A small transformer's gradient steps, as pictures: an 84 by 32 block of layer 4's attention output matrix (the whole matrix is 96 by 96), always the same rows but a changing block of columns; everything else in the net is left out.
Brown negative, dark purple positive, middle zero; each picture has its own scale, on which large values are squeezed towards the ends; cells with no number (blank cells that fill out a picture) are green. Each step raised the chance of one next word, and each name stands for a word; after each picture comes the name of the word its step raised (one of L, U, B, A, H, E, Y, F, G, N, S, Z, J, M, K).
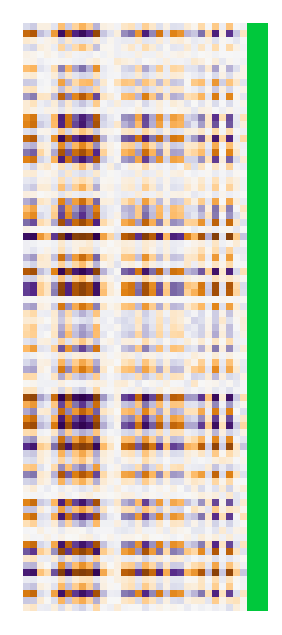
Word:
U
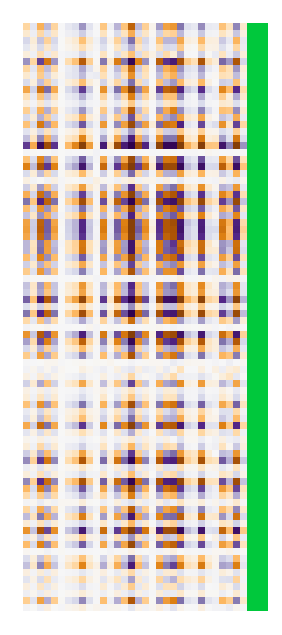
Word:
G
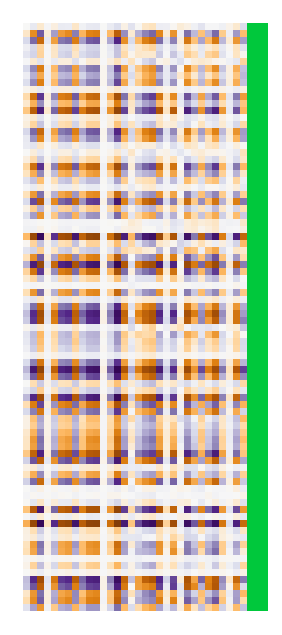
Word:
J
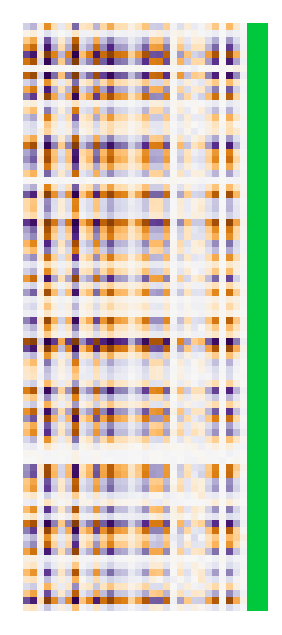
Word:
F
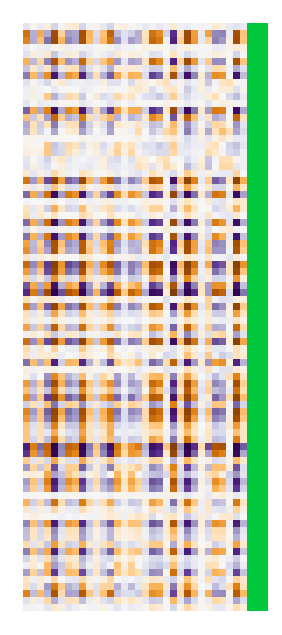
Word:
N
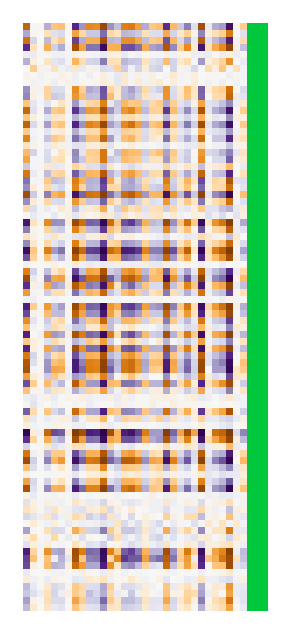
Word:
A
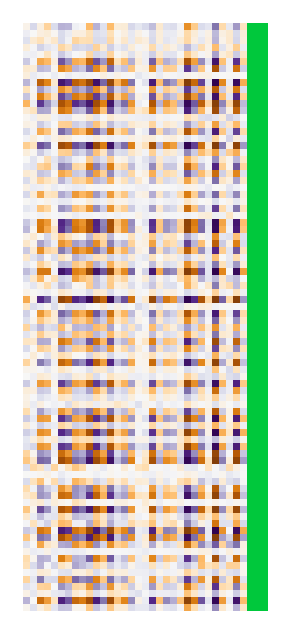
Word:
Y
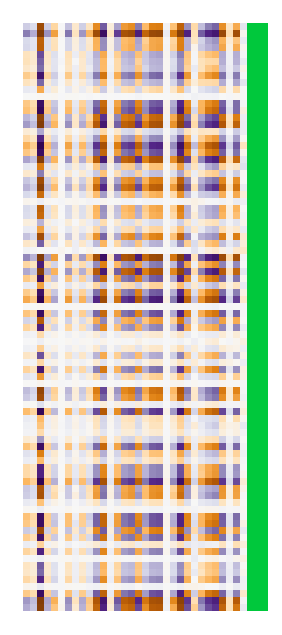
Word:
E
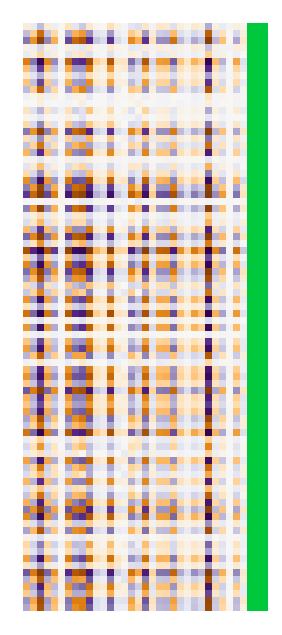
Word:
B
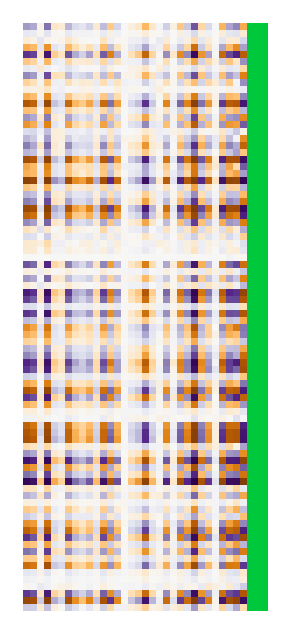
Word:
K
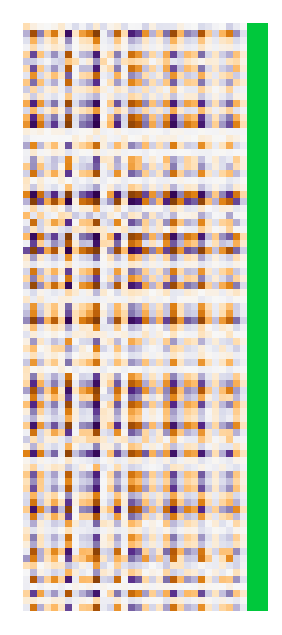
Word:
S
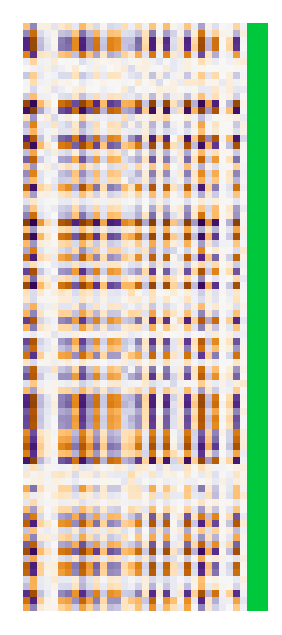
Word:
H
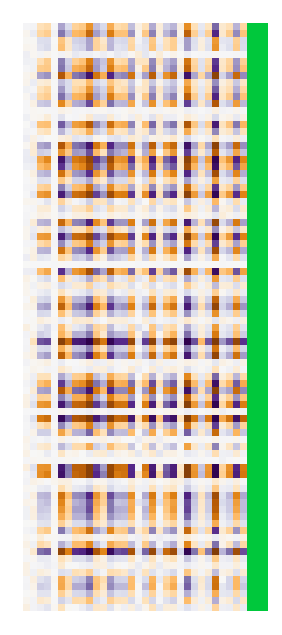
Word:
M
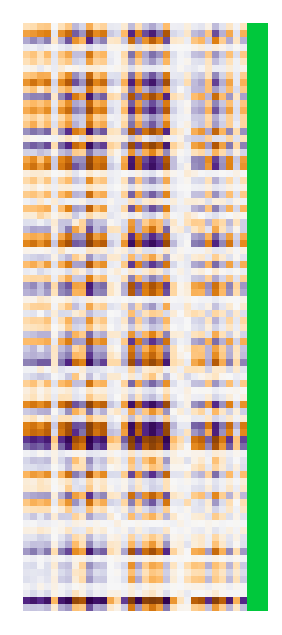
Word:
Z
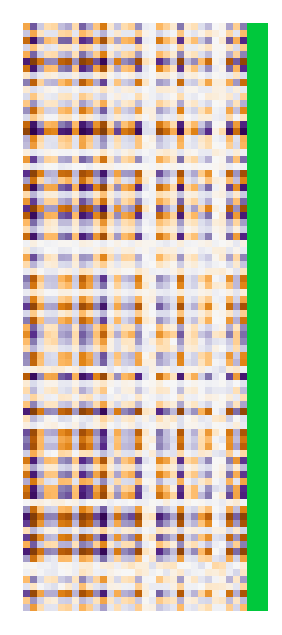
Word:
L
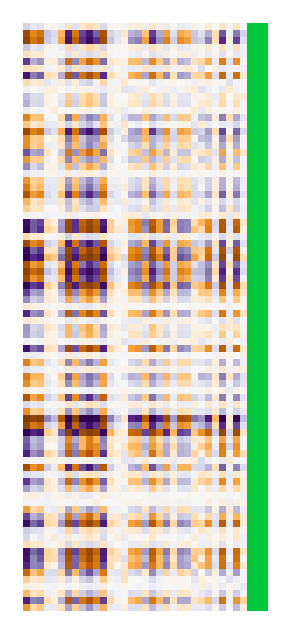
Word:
B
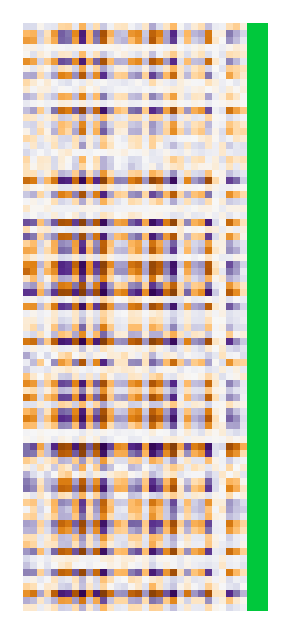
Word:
N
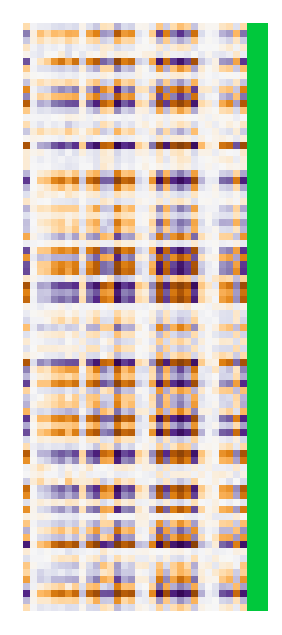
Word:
Y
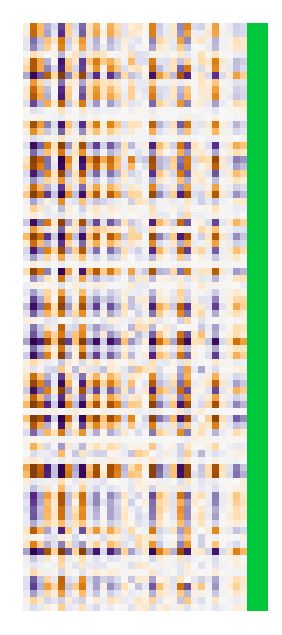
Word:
M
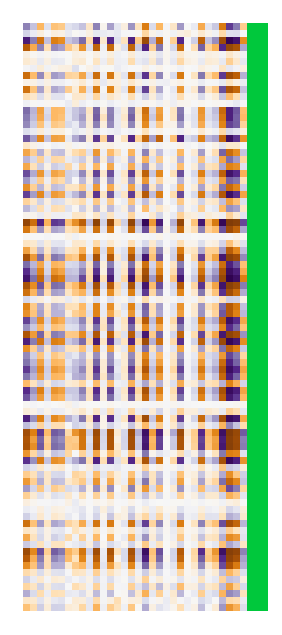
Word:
A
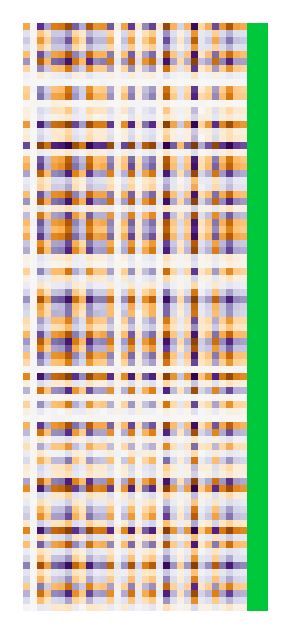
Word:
G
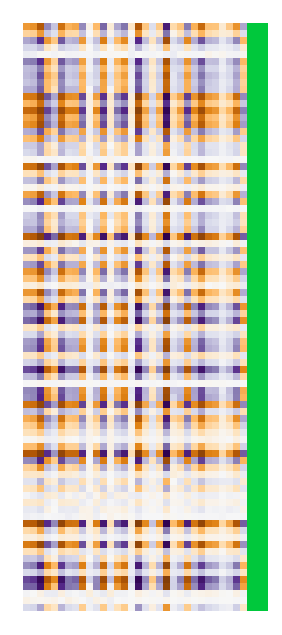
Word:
J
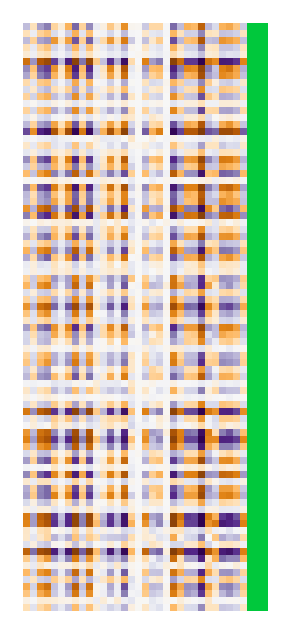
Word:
L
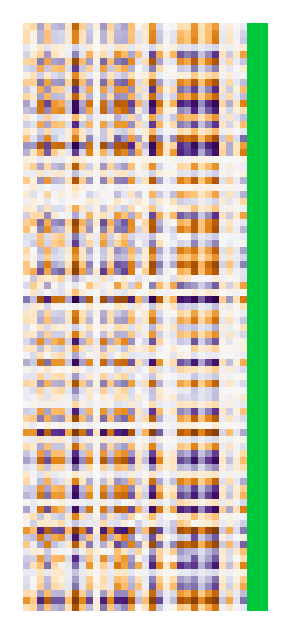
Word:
Y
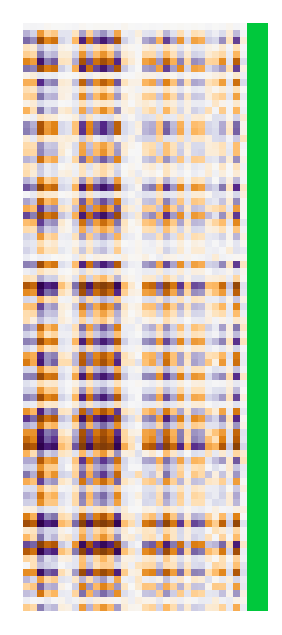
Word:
L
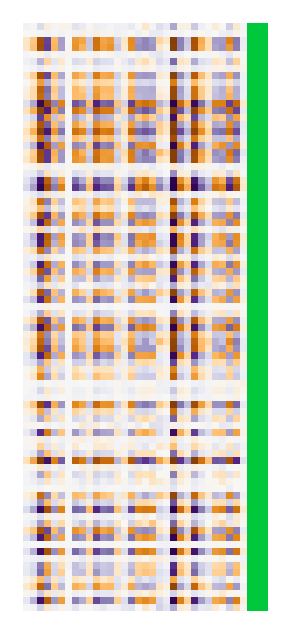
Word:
H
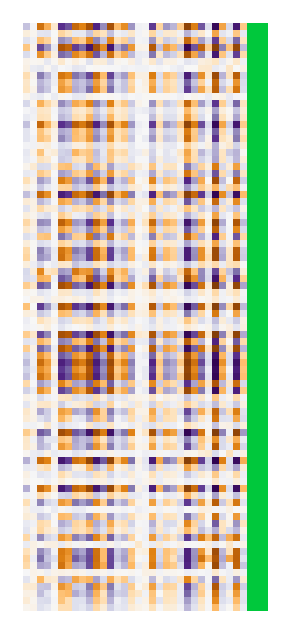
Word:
A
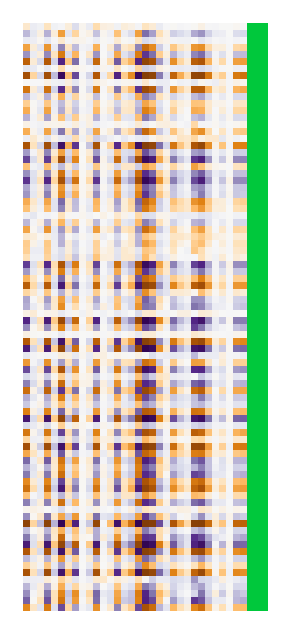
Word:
F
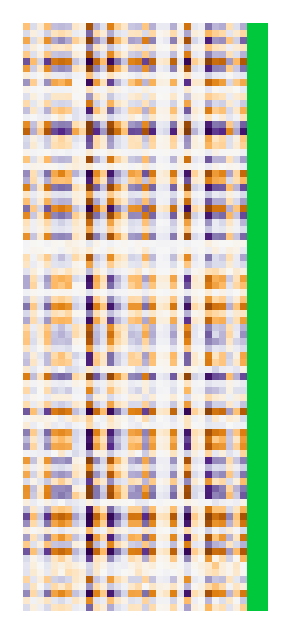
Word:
L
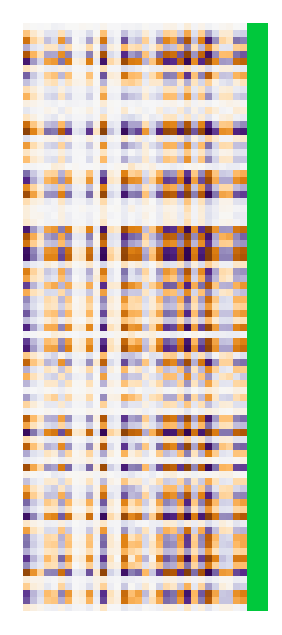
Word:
B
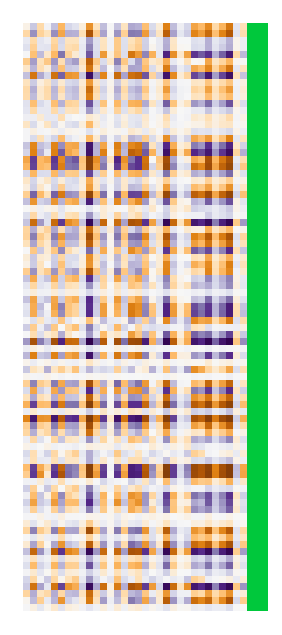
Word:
M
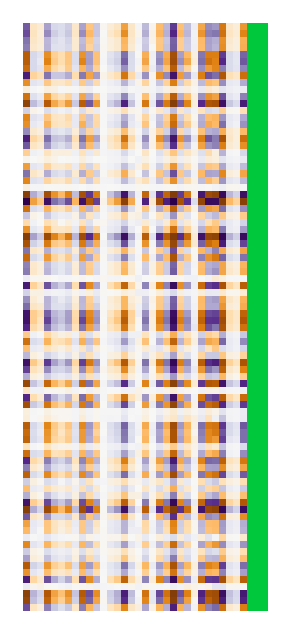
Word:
S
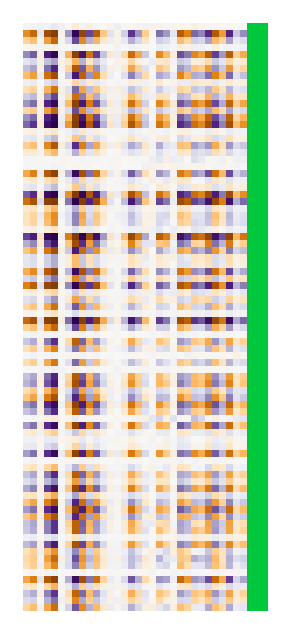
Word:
S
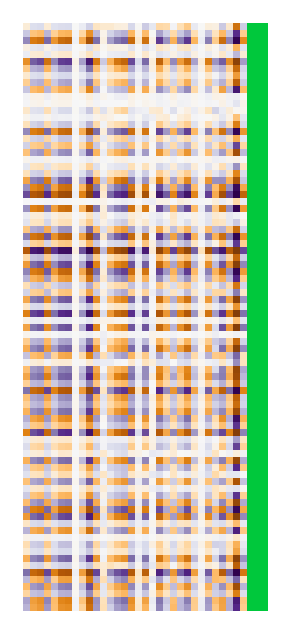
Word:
B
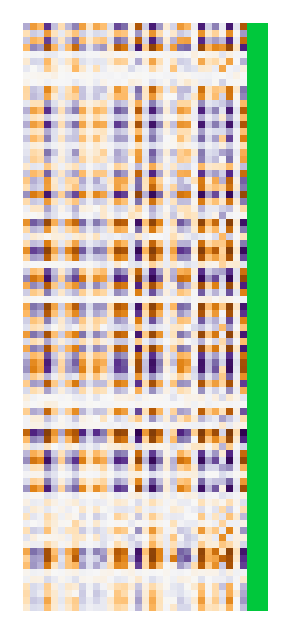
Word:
A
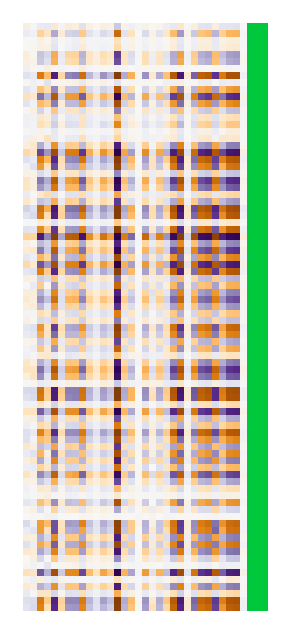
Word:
U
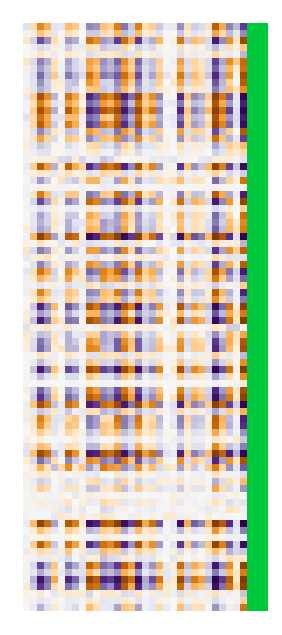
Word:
J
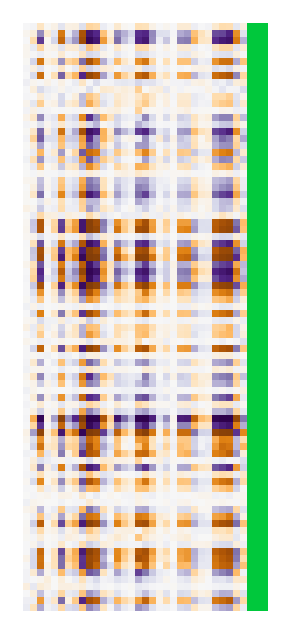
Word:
B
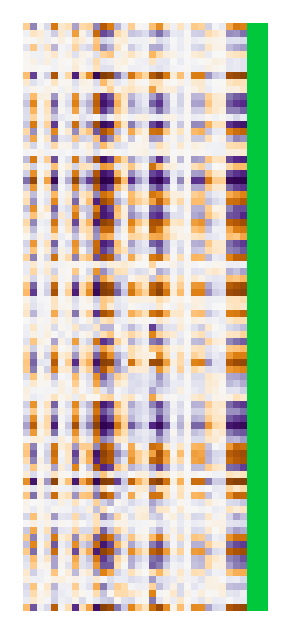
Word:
K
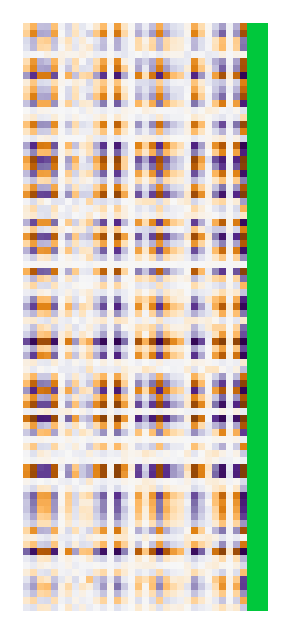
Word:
M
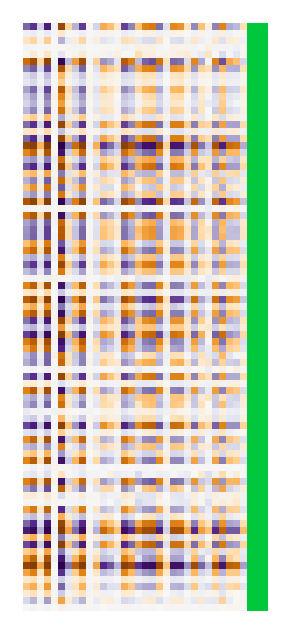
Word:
G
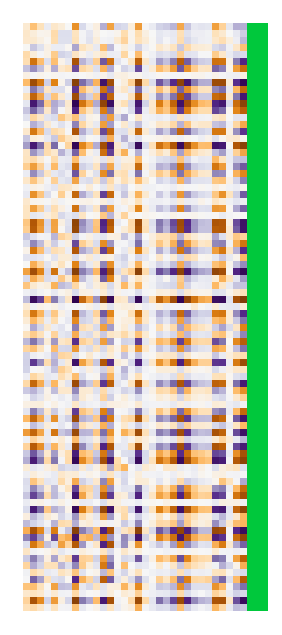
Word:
Y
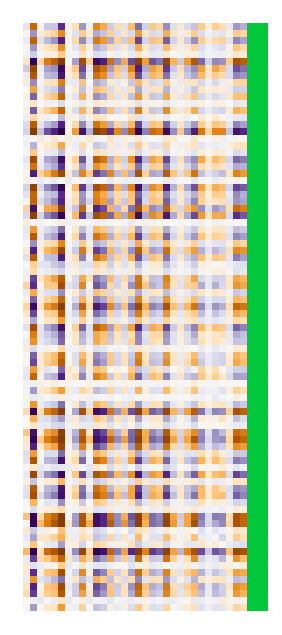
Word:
L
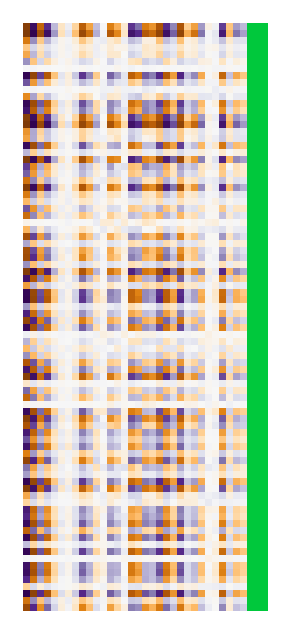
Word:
E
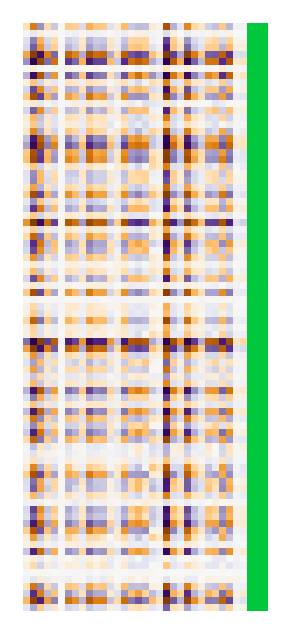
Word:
F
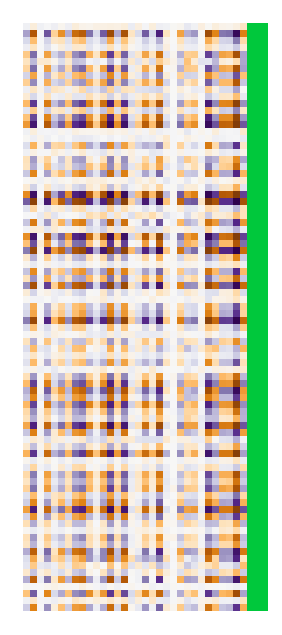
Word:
S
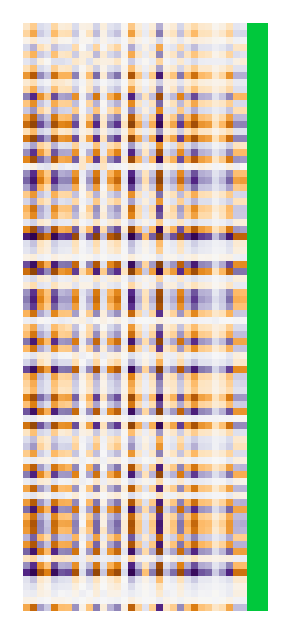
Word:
U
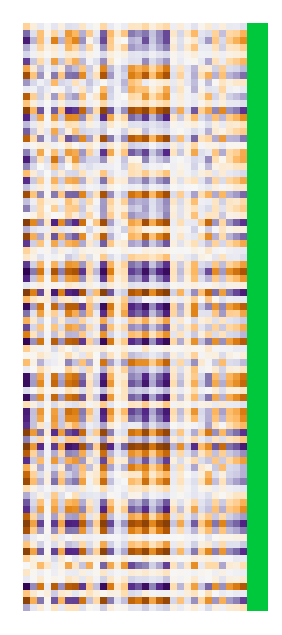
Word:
N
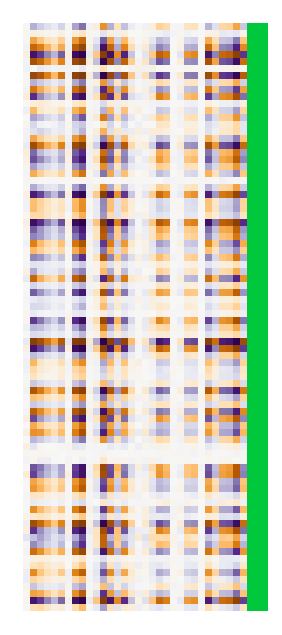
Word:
F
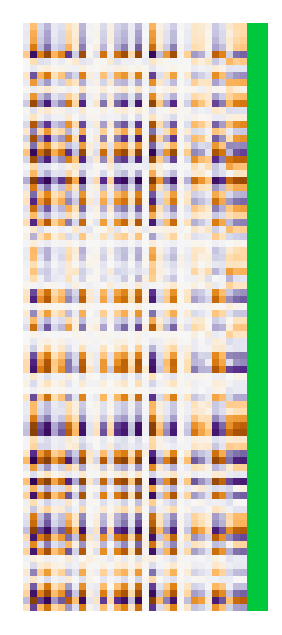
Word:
K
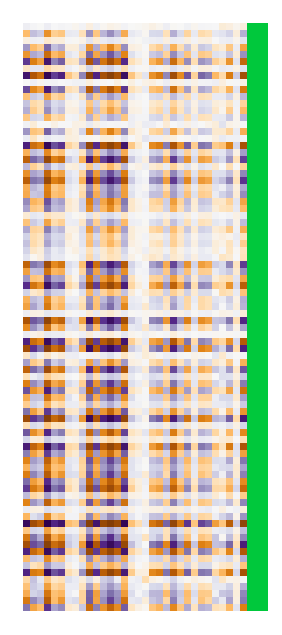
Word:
F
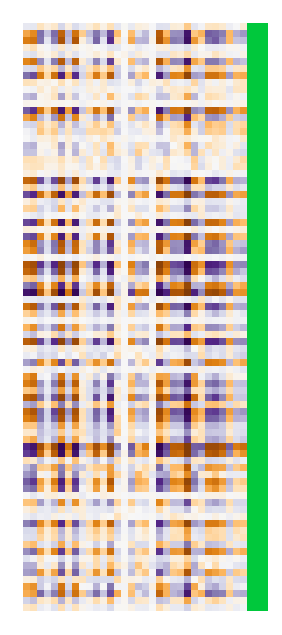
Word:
N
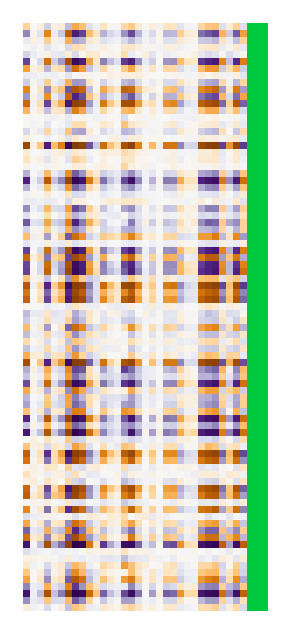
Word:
Y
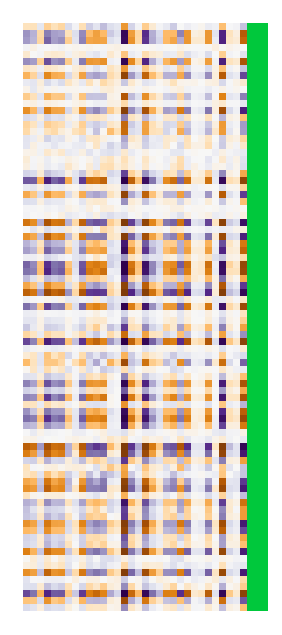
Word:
N
